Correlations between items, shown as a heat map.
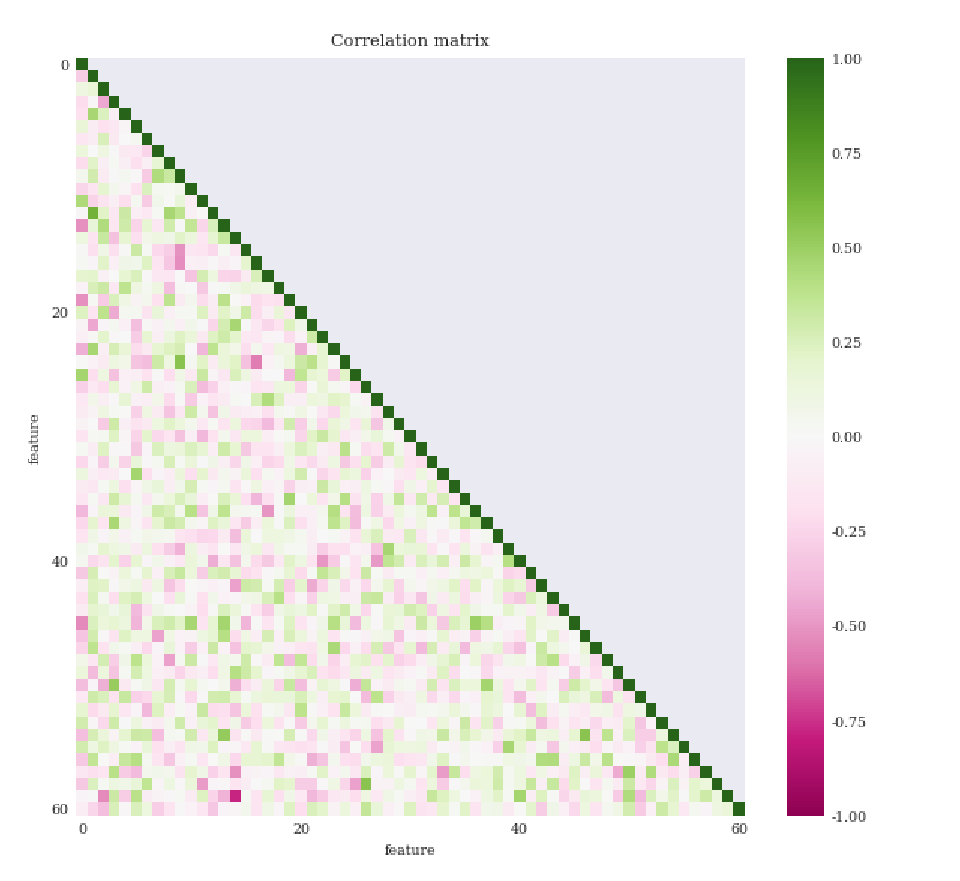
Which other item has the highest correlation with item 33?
5
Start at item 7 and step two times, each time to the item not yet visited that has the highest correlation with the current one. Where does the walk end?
24
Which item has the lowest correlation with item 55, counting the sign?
27
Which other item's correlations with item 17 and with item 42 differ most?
36
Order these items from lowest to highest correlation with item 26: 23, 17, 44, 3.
44, 17, 23, 3
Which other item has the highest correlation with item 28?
39
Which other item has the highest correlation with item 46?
54
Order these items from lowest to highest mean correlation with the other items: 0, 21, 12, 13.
0, 21, 12, 13
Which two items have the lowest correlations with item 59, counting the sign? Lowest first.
14, 2
